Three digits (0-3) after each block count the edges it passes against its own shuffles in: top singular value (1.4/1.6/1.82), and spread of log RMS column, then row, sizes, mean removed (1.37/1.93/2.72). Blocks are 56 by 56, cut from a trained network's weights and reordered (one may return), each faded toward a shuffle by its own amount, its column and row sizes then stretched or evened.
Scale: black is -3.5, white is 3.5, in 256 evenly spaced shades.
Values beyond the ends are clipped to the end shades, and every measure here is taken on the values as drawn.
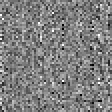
0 2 0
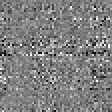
0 2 3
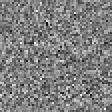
3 0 1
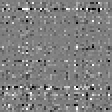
3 2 3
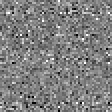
1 1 2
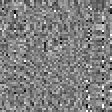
3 2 0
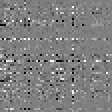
3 2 3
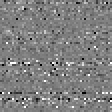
1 0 3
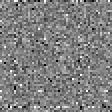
2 1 1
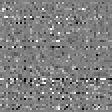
2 1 3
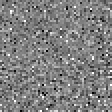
0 1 1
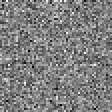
0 1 0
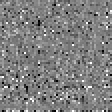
1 1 2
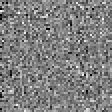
0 1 1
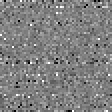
0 0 2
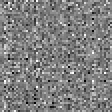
0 2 1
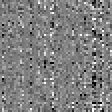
3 3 1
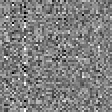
3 2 0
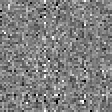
2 2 1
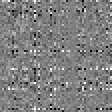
3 3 2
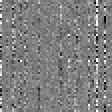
3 3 0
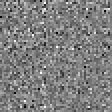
0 2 2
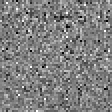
0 2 1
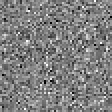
3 1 0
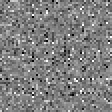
2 2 1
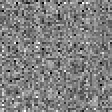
1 2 1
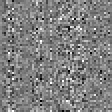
2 3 1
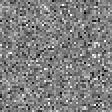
2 1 0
